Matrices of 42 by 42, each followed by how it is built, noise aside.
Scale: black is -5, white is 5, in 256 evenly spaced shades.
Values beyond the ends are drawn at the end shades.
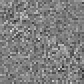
block diagonal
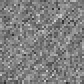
Hankel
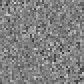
block diagonal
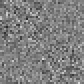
block diagonal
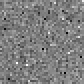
sparse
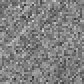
Hankel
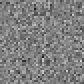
low rank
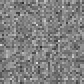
blocks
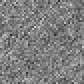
Hankel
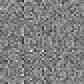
low rank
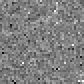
sparse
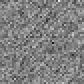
Hankel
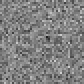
blocks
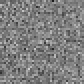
blocks
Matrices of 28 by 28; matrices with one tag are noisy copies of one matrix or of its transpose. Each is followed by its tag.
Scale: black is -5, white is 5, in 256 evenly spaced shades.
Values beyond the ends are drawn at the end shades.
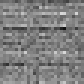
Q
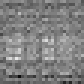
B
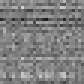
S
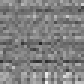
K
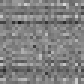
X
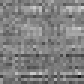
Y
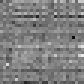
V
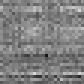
Y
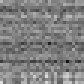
K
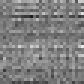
V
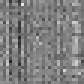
S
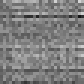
V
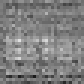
B
